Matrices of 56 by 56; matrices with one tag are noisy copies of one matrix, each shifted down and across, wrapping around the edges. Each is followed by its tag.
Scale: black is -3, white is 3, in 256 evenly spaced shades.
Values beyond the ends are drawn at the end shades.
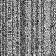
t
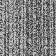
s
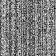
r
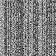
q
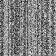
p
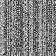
q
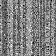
t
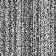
p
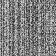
r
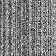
r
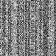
t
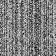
r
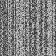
p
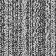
q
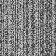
r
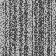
p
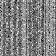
p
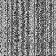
p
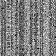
t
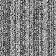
q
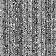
q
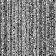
s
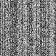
q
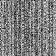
s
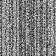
s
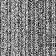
s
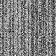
s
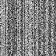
p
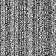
q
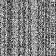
t
